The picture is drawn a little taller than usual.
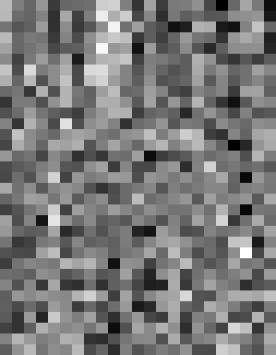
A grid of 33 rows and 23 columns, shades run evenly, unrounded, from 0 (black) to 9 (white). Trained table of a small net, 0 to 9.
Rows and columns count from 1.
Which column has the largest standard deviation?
10
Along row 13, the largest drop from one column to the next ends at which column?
18
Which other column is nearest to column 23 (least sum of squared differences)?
14
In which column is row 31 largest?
20
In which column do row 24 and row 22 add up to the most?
21
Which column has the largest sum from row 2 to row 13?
9
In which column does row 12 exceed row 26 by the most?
6
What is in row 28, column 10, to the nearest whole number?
2
